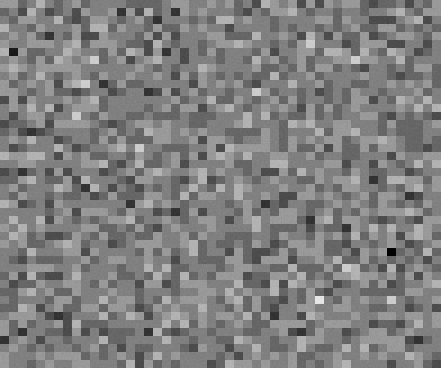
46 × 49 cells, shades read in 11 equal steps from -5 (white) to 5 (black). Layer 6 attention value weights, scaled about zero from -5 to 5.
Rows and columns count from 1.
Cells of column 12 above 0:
15
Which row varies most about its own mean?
7
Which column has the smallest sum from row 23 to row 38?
27
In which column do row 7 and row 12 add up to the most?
17
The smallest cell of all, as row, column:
38, 36
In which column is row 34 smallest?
39
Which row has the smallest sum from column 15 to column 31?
40
